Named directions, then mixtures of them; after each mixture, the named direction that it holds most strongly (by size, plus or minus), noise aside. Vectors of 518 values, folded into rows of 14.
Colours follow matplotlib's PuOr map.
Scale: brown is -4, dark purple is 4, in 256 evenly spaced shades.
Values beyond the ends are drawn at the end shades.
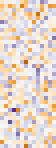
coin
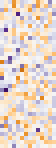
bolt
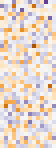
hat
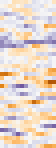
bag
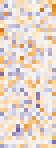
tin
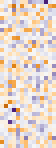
coin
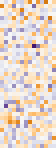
hat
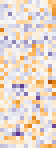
tin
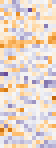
bag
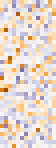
bolt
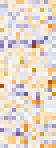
bag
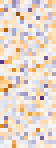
bolt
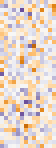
tin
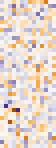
coin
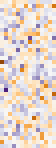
bolt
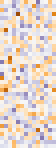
bolt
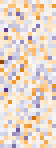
bolt
